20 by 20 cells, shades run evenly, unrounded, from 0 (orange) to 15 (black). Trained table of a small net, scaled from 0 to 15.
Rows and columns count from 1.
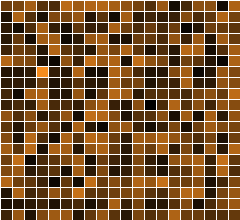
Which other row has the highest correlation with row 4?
10
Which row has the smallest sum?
1
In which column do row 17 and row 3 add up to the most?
5
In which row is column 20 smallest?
9
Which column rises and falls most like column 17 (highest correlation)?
2
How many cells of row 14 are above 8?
9
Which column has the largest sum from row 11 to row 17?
11
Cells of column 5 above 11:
8
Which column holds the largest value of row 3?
16
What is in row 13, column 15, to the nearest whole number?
6
